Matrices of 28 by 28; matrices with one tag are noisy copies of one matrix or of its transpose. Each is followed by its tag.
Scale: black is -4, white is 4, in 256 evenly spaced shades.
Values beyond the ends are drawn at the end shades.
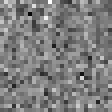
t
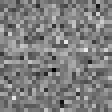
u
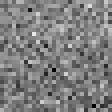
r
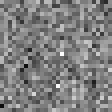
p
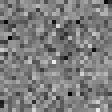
p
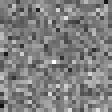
p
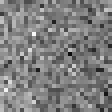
r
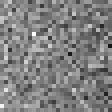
r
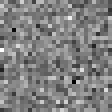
t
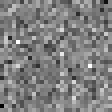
p
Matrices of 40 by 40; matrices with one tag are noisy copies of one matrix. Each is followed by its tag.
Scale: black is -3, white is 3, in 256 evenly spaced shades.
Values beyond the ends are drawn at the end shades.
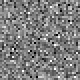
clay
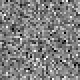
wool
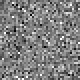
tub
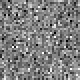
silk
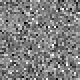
tub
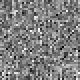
silk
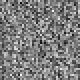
wool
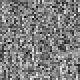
wool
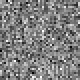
wool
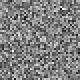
clay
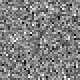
clay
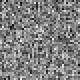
wool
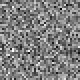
clay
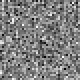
wool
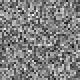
tub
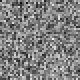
wool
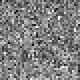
wool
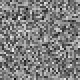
clay
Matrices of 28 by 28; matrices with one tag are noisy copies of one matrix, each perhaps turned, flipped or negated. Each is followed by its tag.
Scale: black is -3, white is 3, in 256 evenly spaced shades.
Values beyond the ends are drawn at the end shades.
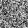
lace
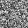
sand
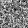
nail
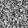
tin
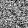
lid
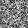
tin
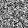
tin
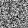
tin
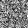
lid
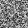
nail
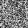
lace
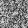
lid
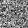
sand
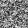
lid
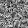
lid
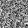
sand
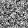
lid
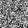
lid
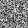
nail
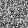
nail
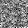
tin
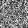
lace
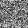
lid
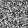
tin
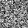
nail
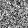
sand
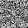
lid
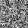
tin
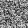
lid
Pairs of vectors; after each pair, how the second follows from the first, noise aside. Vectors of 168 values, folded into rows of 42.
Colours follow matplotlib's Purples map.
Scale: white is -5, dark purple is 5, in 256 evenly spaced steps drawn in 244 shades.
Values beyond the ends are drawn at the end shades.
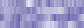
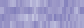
reversed, shrunk.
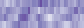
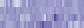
reversed, partly zeroed.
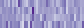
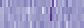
reversed, partly zeroed.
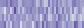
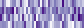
reversed, negated, scaled up.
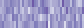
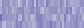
reversed, shrunk.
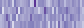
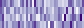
reversed, negated, scaled up.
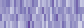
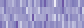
reversed, negated, partly zeroed.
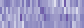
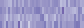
reversed, shrunk.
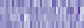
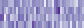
reversed, negated.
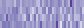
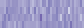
wrapped around, shrunk.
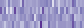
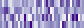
reversed, negated, scaled up.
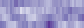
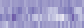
reversed, partly zeroed.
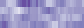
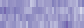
wrapped around, shrunk.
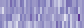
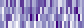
scaled up.
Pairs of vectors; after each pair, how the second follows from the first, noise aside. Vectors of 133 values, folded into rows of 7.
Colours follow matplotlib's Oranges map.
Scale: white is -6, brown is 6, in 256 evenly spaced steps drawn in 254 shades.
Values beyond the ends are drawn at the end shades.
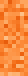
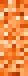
negated, scaled up.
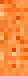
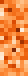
scaled up.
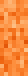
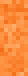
wrapped around, negated, shrunk.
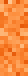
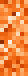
wrapped around, scaled up.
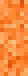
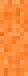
reversed, shrunk.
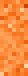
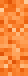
reversed.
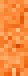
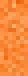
reversed, shrunk.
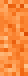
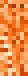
scaled up.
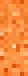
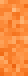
wrapped around, negated, shrunk.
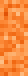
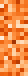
wrapped around, scaled up.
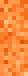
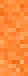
wrapped around, negated, shrunk.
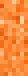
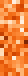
scaled up.
